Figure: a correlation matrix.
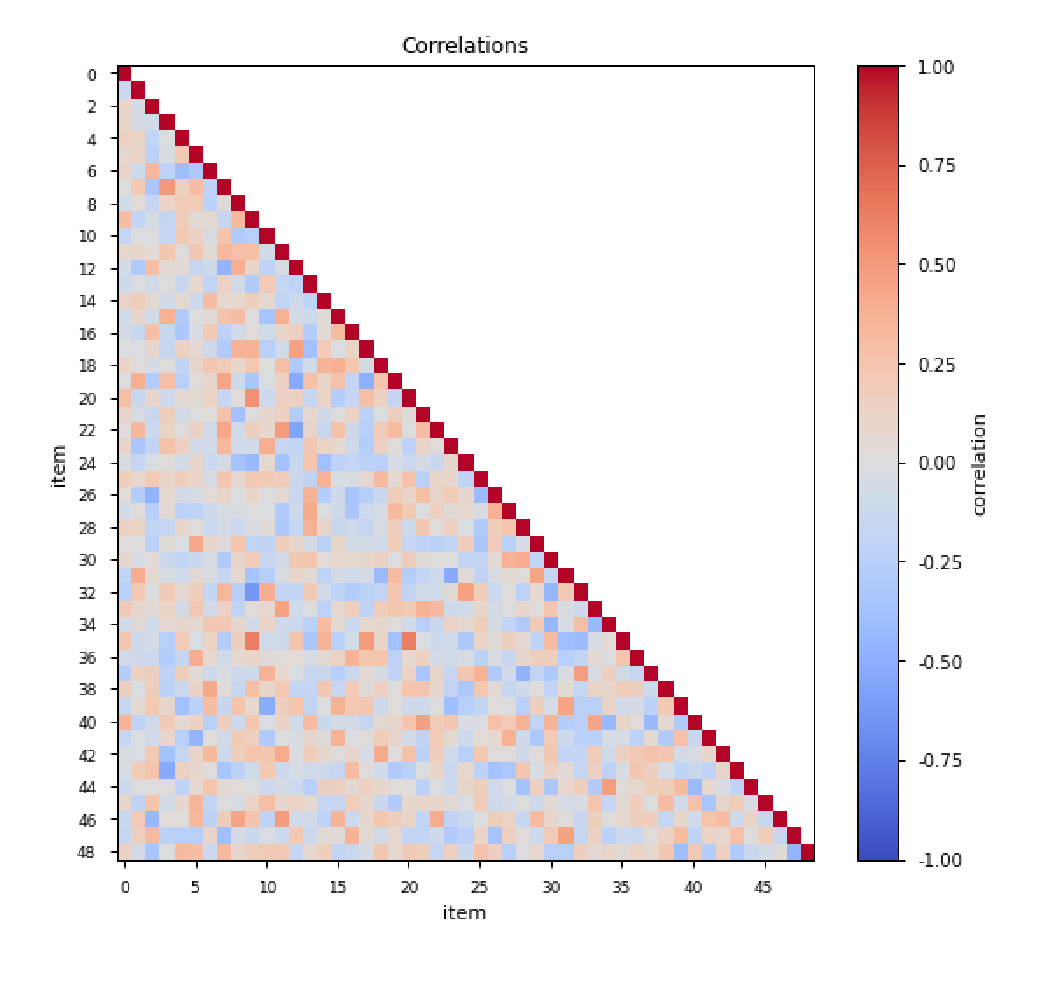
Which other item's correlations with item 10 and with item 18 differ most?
15
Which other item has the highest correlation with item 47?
31
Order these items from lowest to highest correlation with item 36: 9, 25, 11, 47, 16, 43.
25, 47, 11, 9, 43, 16
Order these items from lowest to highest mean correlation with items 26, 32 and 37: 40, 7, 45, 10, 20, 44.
40, 45, 20, 44, 7, 10
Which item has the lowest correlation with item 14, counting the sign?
24
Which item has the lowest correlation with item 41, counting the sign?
5
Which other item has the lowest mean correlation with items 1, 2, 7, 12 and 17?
26
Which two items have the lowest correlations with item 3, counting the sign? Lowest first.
43, 42
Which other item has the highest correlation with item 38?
6
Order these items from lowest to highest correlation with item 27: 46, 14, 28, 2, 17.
2, 17, 14, 46, 28
